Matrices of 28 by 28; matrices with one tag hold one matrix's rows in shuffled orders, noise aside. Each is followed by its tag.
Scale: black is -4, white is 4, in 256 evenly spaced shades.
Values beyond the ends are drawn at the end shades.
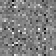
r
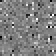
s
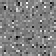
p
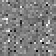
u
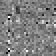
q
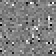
s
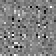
r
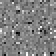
p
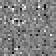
r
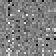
q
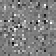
r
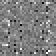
u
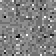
p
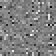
s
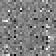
u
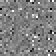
s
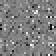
s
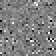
s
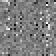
u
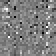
u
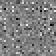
p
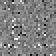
r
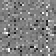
u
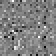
r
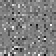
r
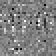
r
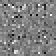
r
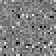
p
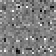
p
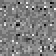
p
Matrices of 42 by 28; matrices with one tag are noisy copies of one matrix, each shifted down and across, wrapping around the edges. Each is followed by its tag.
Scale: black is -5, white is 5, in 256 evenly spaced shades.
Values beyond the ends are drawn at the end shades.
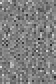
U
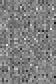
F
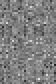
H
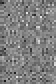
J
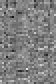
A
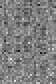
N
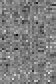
N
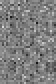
H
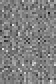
U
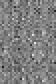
U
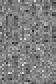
N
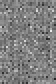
F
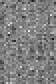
N
